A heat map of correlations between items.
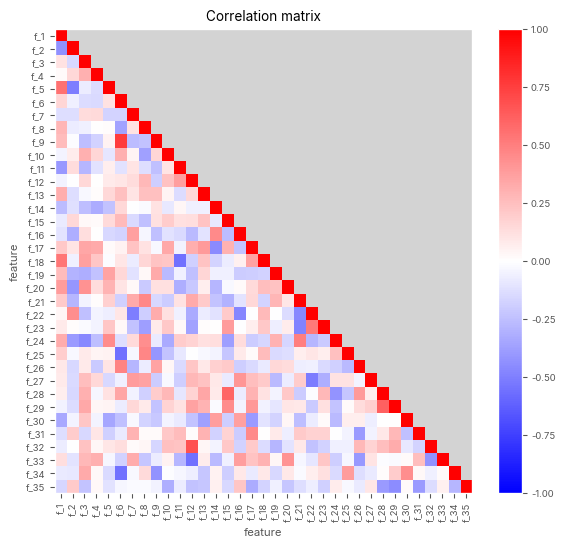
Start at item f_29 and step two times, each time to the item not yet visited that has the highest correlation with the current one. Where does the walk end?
f_15
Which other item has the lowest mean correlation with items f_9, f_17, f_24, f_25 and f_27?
f_30
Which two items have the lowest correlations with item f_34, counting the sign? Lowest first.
f_6, f_9
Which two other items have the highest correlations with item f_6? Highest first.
f_9, f_26
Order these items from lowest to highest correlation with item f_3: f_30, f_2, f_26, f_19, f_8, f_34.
f_19, f_2, f_8, f_26, f_30, f_34
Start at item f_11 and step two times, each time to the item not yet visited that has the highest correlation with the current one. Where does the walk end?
f_32
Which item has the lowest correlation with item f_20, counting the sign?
f_2
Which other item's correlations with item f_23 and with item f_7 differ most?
f_22
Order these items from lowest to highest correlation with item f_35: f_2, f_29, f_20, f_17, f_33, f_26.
f_29, f_17, f_20, f_26, f_33, f_2
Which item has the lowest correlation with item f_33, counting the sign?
f_12
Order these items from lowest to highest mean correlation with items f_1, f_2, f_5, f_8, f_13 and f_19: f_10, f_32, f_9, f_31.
f_10, f_32, f_31, f_9
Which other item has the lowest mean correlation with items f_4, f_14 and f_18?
f_11
